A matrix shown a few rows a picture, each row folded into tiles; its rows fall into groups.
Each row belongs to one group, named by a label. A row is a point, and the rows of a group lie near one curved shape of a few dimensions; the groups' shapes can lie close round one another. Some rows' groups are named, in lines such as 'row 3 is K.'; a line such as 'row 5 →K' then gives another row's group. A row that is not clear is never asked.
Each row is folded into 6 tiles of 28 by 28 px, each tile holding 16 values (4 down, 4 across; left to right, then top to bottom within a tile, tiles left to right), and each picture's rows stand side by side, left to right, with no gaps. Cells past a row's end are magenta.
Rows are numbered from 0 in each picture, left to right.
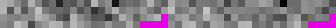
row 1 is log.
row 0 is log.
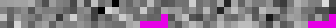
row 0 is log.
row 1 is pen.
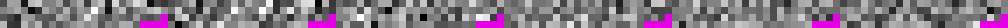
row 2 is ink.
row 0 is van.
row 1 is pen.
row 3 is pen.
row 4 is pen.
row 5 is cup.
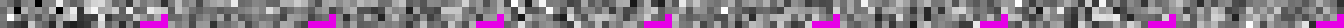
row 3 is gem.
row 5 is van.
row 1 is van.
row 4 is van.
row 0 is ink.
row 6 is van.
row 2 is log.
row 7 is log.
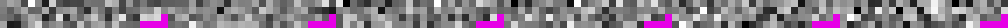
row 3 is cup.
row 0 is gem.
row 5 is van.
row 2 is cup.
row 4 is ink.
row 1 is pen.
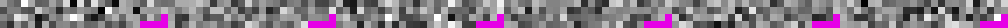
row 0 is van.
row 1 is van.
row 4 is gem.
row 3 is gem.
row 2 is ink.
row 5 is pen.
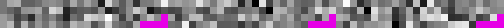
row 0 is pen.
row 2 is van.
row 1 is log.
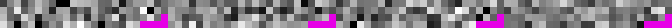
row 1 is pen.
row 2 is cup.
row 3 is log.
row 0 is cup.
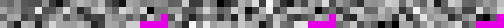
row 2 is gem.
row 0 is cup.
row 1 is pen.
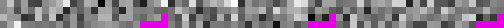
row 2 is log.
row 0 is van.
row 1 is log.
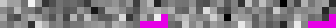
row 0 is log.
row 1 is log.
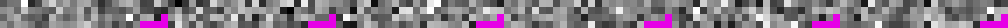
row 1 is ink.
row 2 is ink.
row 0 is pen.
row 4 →gem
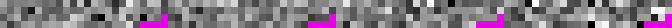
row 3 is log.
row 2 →van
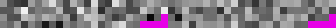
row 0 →gem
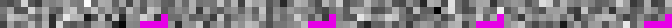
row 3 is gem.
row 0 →ink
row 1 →pen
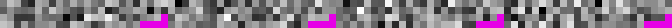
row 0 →pen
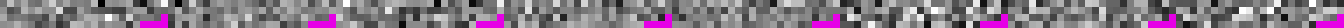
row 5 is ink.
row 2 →van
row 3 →pen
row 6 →pen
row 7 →ink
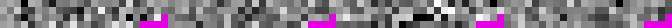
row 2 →ink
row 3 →log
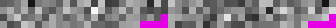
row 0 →pen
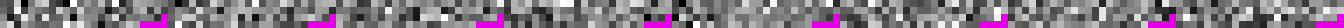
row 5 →gem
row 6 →pen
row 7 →ink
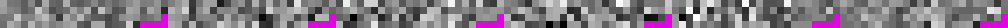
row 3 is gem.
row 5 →log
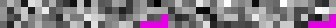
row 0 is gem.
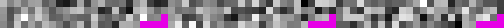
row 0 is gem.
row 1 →pen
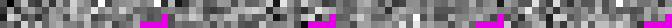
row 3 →gem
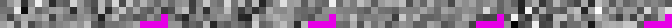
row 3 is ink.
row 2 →log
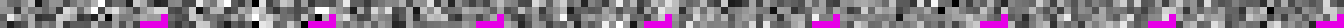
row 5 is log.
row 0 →ink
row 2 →van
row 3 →gem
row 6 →gem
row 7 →log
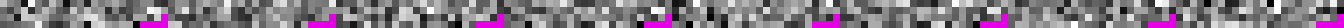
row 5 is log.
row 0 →log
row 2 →ink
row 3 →log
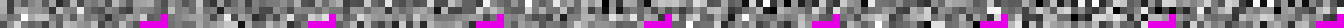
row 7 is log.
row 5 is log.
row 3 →pen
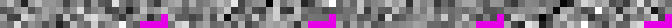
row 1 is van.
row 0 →gem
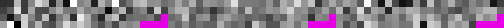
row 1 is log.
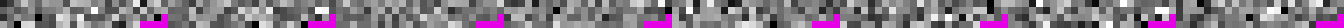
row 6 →log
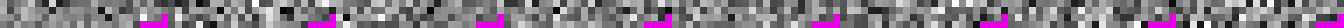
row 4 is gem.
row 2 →gem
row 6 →log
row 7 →log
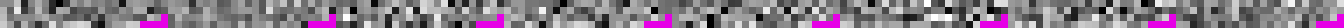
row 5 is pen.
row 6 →pen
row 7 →gem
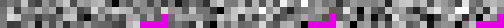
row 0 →van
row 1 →ink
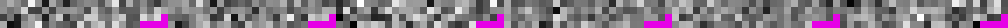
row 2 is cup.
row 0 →gem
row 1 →gem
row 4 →gem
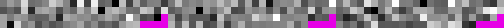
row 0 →log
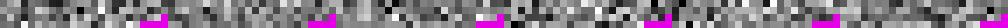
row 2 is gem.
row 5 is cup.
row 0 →pen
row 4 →cup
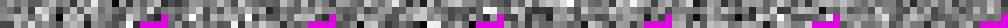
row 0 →log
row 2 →log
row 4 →pen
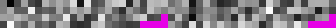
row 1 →pen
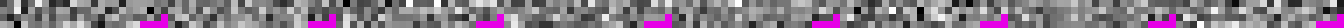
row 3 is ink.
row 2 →cup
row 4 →log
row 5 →van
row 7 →pen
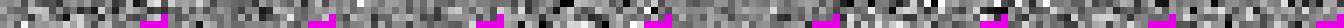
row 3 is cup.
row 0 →pen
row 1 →log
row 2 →van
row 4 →log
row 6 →gem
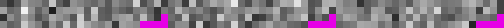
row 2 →log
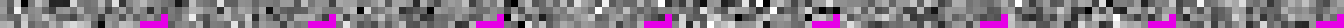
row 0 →cup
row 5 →gem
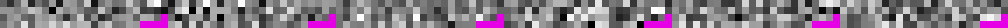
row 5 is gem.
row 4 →pen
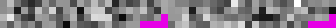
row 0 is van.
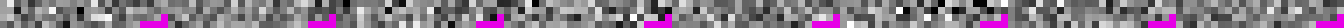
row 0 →van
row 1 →pen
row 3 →pen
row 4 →gem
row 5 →pen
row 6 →gem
